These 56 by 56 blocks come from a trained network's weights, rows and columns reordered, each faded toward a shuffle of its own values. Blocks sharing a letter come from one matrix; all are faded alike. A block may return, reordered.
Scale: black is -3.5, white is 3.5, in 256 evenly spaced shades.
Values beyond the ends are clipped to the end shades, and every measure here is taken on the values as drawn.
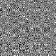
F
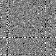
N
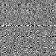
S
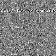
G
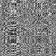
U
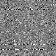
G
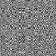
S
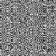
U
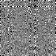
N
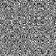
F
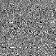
G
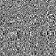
F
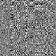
S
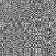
U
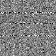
G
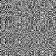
U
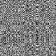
U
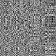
U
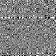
S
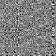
F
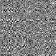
F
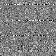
G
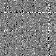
N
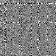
N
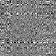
S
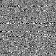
G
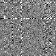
N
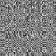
U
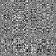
S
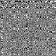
S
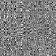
F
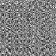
U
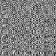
U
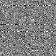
G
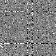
N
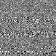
G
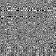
S
